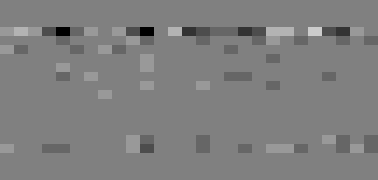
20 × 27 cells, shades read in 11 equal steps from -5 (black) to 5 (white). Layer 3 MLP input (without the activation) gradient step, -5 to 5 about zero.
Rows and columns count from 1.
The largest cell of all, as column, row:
23, 4
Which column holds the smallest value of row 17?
11
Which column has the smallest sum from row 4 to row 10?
5
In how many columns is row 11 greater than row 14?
1
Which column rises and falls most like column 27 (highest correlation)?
22
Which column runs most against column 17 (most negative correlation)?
7
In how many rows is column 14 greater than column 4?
1
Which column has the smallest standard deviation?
12
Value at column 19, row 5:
-1
